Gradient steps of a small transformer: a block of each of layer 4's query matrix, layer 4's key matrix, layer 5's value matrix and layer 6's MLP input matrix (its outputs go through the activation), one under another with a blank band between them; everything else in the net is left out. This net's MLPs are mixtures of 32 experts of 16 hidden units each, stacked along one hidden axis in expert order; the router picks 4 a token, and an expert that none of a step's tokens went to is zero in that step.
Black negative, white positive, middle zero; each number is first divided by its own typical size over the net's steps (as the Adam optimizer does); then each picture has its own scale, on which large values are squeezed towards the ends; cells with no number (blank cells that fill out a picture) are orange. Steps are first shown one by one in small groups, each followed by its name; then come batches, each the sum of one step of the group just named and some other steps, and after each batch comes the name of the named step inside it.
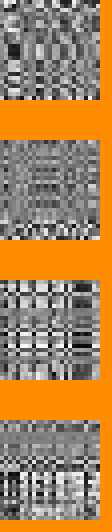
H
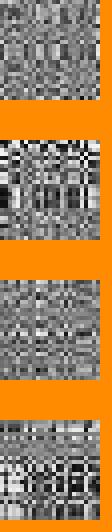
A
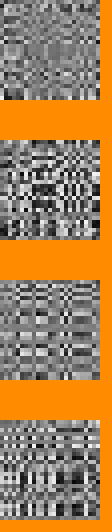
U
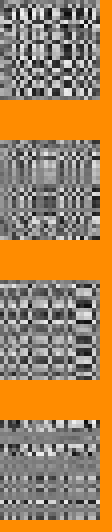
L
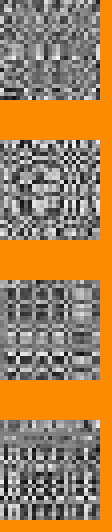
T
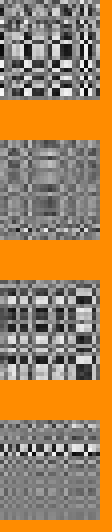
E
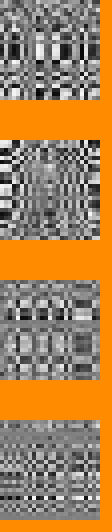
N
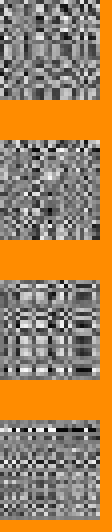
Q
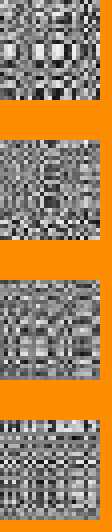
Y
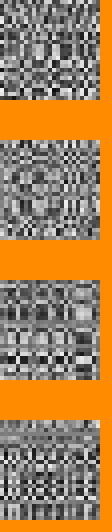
T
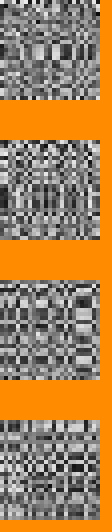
A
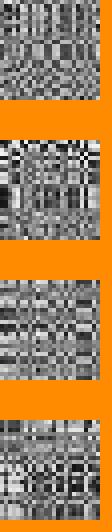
A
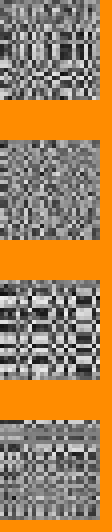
E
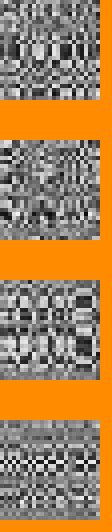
N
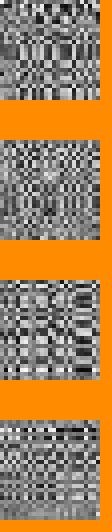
Q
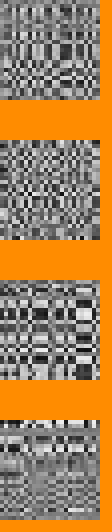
L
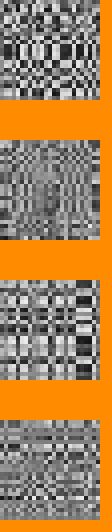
N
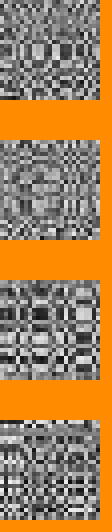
T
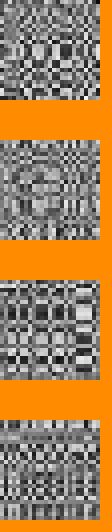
T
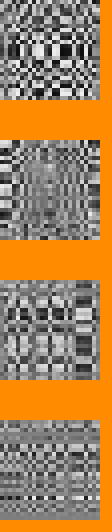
N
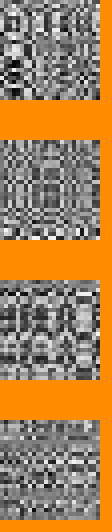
E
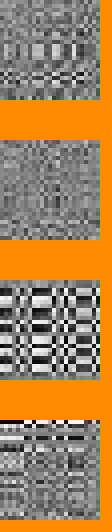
Y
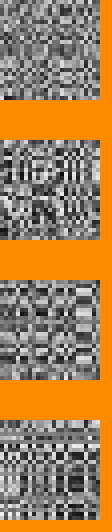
U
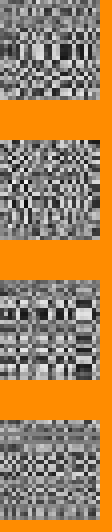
N
